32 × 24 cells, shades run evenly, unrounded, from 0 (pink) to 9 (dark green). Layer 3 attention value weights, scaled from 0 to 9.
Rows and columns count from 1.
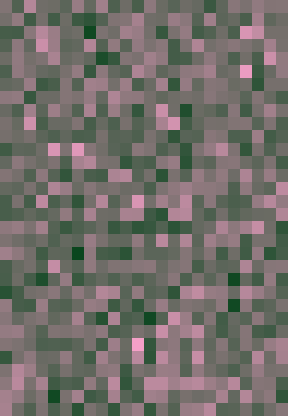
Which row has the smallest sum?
30
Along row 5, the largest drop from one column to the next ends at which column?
23
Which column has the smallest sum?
14
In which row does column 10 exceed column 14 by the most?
26
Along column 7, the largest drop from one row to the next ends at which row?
12
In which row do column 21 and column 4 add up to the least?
3
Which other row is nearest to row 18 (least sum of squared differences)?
11
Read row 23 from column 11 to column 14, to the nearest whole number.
6 4 6 6
